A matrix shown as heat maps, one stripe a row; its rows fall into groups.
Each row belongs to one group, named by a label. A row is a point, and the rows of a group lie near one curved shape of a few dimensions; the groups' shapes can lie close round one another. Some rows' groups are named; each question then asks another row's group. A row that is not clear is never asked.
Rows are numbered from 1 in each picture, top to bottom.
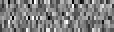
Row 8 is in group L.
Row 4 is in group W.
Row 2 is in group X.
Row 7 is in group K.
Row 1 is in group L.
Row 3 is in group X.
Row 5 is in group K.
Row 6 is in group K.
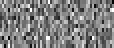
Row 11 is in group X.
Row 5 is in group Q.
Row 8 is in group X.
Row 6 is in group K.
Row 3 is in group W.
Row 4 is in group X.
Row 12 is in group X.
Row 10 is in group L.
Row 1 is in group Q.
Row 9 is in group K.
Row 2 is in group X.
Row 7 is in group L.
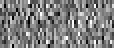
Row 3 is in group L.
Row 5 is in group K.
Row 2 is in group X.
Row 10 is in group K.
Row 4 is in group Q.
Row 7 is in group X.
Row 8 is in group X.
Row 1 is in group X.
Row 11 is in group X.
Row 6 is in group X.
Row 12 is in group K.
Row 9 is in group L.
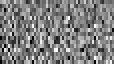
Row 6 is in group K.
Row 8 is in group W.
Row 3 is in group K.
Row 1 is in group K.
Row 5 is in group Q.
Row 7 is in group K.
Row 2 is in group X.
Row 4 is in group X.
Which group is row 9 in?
K
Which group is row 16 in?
Q
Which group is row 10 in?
Q
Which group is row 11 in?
Q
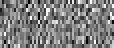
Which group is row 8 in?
X
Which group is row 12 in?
W
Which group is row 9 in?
Q
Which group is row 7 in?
X
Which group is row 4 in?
X
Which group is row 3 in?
L
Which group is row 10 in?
X
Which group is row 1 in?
X
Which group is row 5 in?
W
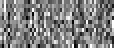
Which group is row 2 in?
Q
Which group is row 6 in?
W
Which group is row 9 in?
L
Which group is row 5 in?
W
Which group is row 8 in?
X
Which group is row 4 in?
L
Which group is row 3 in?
K
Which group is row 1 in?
K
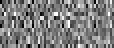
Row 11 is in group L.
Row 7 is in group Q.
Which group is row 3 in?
K
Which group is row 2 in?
X
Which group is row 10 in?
L
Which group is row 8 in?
K
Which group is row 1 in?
Q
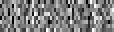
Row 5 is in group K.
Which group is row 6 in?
K
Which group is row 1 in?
X
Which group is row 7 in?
K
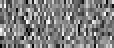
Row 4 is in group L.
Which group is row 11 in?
X
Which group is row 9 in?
K
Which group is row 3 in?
L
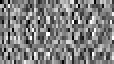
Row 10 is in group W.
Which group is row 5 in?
L
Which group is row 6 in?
X
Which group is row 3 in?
W
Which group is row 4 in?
W
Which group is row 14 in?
L
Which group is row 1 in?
X
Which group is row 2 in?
K
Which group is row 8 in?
K
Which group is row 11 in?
W
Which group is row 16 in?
W
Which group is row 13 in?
K
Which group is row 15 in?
L
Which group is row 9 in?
L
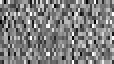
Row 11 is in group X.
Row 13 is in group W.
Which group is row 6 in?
Q
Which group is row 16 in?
X
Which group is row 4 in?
W
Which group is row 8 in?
L
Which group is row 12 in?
X
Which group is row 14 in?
L
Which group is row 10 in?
W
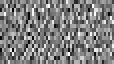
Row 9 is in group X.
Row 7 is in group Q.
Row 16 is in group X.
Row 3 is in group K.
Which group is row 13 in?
K
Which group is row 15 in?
Q
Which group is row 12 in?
L
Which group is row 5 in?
X
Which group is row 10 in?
Q
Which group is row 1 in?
W
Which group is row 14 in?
Q
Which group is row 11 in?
K
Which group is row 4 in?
K
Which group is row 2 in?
L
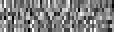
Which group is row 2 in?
Q
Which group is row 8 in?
K
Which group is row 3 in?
K
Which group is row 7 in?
W
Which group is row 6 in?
K
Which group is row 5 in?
K
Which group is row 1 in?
Q
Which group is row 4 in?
Q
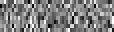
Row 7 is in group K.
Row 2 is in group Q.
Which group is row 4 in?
X
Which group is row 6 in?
W
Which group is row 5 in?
W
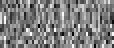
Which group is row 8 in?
L
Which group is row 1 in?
L
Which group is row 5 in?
Q
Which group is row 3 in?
X
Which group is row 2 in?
Q
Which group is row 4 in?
Q
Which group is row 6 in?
Q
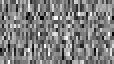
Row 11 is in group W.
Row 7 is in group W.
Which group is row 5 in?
W
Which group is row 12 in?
L
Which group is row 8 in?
X
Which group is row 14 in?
Q
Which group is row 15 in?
W
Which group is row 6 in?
X
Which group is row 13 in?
Q
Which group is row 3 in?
L
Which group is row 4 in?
X
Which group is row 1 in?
X
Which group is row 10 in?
K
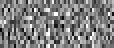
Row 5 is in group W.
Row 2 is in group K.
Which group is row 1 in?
L
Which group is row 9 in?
L
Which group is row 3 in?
L
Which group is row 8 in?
Q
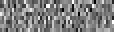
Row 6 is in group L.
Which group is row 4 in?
K
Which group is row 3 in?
W
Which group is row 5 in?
Q
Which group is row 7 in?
W
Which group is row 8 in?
L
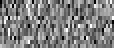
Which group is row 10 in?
W
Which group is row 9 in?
K
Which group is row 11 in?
X
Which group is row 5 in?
W
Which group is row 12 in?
K
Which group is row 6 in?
Q
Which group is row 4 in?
L
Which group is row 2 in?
K
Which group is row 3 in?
L
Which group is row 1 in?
Q
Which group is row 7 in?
X
